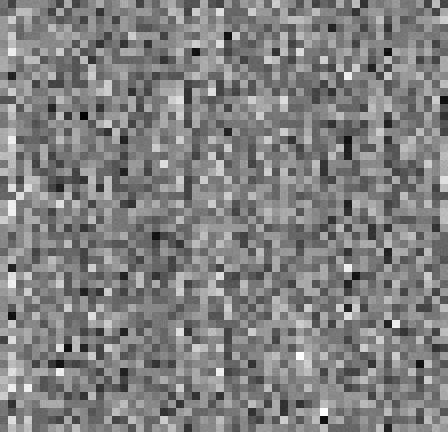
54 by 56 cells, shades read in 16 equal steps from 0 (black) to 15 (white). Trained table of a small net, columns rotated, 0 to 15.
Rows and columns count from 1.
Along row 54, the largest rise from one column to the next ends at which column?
50
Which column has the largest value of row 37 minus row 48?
14
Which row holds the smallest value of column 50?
22
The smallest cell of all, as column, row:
11, 15
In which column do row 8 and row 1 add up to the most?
35
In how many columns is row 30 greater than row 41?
19
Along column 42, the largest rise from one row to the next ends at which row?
5
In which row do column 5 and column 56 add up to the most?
23
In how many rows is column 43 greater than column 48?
20
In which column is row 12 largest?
27
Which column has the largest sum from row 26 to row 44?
2
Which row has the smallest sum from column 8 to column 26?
46
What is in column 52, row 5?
8
